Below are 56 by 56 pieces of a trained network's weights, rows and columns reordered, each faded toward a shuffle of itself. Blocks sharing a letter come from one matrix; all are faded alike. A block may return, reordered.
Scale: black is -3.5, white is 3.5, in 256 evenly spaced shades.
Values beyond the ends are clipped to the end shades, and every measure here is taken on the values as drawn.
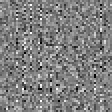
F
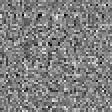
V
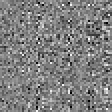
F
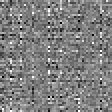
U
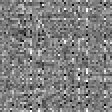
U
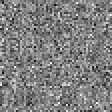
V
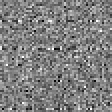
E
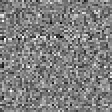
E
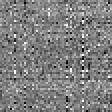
U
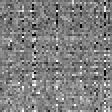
U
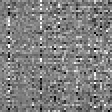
U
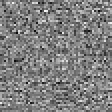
E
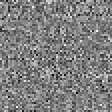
E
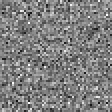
V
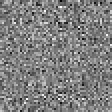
F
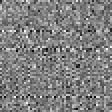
E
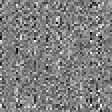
F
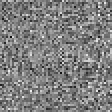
V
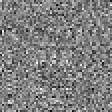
F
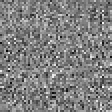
V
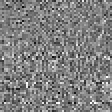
E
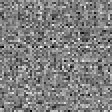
V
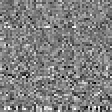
E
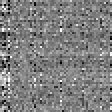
U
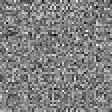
V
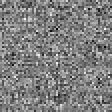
V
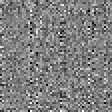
F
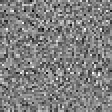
E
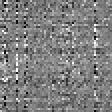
U
